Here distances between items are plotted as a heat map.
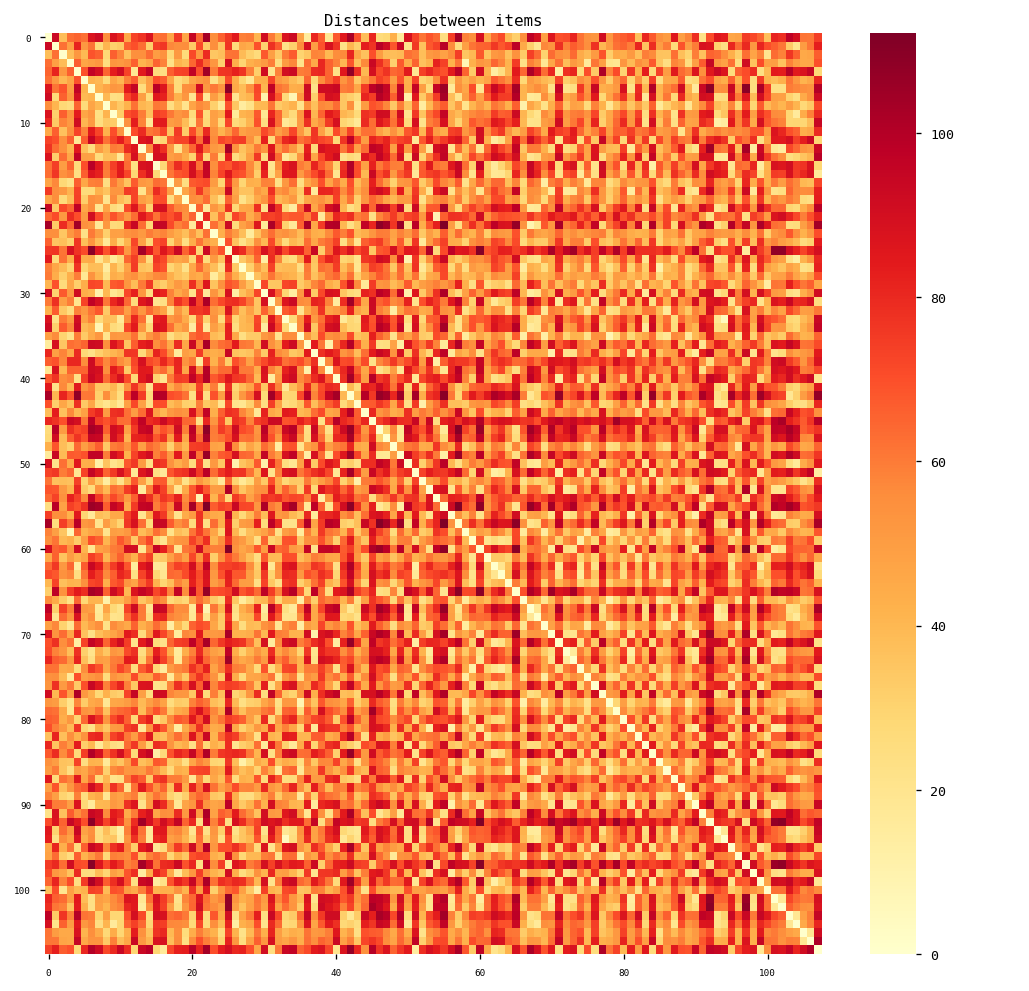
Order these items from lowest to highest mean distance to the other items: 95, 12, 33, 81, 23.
23, 81, 33, 95, 12
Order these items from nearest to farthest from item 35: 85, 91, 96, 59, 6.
96, 85, 59, 6, 91
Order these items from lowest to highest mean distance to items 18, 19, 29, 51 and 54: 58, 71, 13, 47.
58, 71, 13, 47
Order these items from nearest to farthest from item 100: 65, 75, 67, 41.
75, 65, 41, 67
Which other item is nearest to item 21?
54
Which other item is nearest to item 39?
36
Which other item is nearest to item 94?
33
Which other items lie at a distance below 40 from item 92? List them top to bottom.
21, 25, 38, 45, 54, 97
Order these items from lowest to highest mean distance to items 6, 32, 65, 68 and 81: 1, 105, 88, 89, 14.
89, 105, 14, 1, 88
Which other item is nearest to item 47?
49
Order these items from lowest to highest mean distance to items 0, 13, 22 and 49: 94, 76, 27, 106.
27, 106, 94, 76
